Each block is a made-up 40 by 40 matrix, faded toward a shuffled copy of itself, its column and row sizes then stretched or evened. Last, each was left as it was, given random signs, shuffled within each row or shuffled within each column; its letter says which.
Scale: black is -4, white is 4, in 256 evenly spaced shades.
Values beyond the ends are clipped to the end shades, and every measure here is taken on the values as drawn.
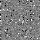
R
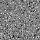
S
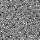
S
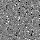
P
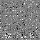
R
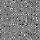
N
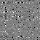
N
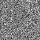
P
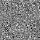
R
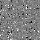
R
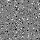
P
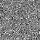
S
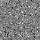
S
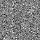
P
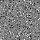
P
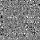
N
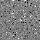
R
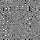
N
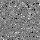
S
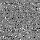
S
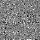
R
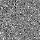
P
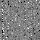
P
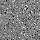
P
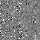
P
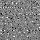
S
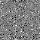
R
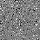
N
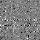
R
